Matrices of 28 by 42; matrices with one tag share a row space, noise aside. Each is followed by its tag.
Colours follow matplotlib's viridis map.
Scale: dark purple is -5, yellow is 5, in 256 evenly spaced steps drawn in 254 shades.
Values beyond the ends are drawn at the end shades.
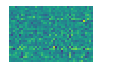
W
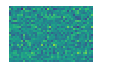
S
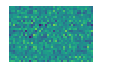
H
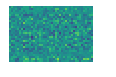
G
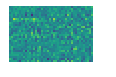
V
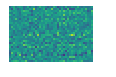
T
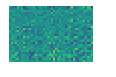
G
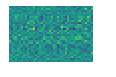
T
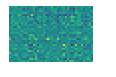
T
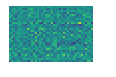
T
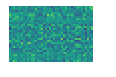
S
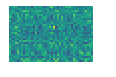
G
